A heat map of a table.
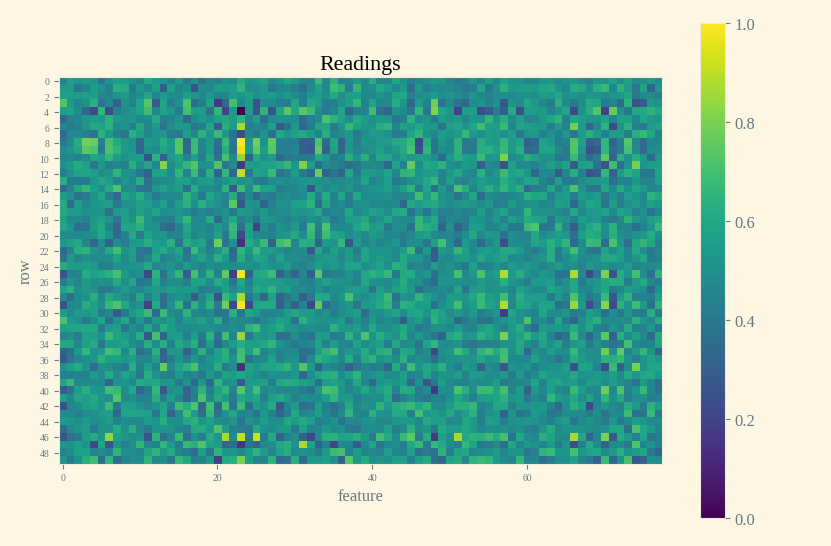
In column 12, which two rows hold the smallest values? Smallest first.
3, 30
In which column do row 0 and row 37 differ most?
23
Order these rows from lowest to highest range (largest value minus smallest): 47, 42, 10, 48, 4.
48, 42, 10, 47, 4
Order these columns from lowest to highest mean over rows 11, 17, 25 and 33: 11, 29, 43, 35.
11, 35, 29, 43
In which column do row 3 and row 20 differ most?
20
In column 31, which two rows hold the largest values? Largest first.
47, 11
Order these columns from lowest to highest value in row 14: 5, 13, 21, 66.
5, 13, 21, 66
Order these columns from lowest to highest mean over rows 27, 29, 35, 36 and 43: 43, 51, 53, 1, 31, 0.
0, 31, 1, 43, 53, 51
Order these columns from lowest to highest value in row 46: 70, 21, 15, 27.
27, 15, 70, 21
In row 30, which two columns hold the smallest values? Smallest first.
57, 7
